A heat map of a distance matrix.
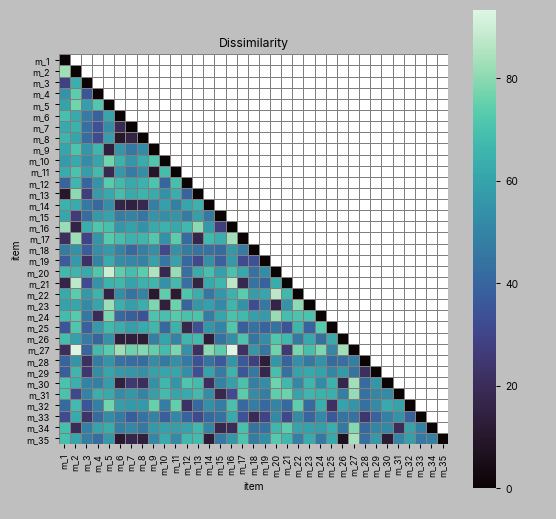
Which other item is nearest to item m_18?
m_33
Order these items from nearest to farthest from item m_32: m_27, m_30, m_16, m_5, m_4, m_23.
m_23, m_4, m_27, m_30, m_16, m_5
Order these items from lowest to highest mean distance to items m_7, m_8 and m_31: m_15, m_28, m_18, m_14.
m_14, m_15, m_28, m_18
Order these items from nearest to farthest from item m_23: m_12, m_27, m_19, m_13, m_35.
m_12, m_19, m_13, m_35, m_27
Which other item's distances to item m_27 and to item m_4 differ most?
m_24
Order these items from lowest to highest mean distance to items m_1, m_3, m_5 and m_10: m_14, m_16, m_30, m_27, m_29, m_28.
m_28, m_29, m_27, m_14, m_30, m_16
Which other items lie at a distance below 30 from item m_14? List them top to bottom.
m_6, m_7, m_8, m_26, m_30, m_35
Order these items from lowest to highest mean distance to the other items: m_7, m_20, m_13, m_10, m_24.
m_7, m_13, m_10, m_24, m_20
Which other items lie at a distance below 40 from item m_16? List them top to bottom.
m_2, m_15, m_31, m_34
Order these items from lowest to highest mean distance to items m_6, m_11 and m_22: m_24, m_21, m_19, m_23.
m_19, m_24, m_21, m_23
